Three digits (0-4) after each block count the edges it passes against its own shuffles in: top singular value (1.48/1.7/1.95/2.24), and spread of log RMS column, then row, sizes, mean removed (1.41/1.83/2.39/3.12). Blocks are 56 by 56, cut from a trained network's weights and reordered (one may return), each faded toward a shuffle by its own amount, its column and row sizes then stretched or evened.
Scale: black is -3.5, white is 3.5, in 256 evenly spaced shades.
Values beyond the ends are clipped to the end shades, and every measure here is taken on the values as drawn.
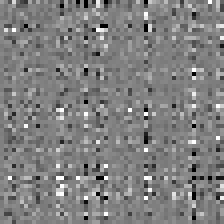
2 4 3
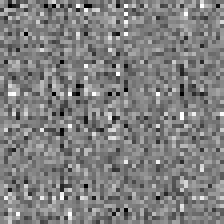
1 3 2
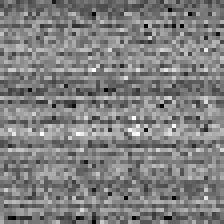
4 0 2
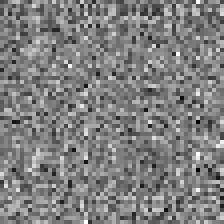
2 1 0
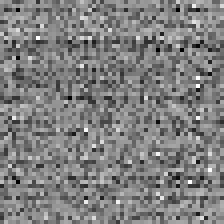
1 2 1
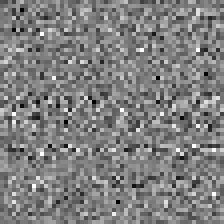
1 0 3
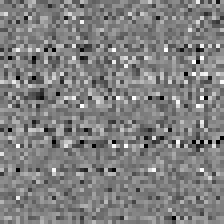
1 0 3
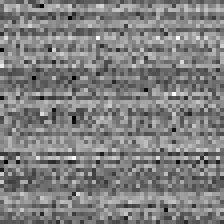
4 0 1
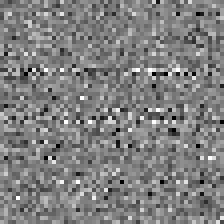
0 0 3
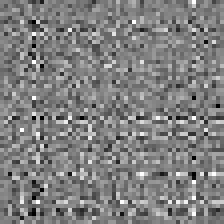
4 2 3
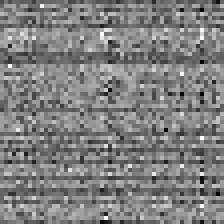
4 3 0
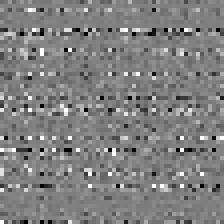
1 1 4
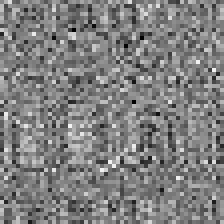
4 1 2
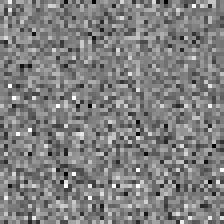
0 1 2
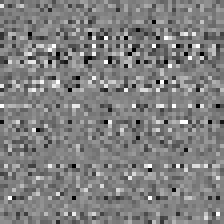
0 0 4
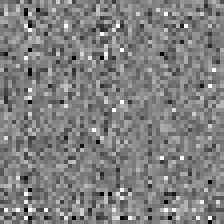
1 2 1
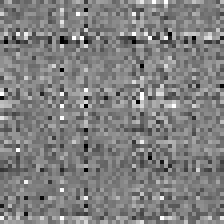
1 3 3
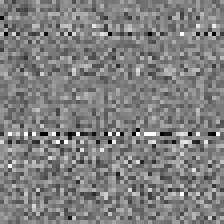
1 0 3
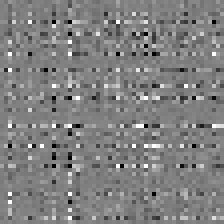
4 3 4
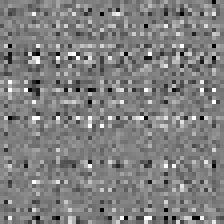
3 3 4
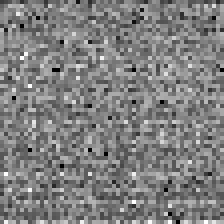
1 0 1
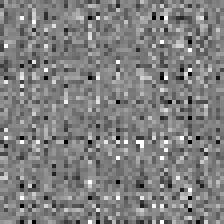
3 4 2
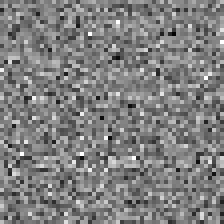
1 0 1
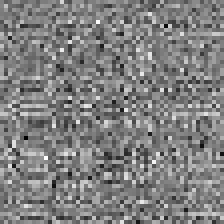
4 0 2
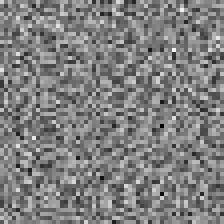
4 0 0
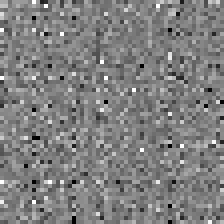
0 2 2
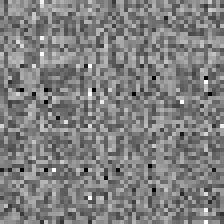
3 1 0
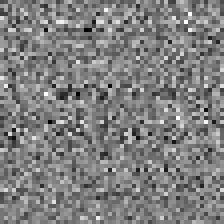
2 0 2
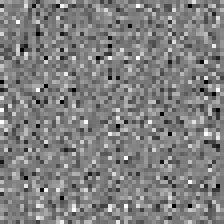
0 2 1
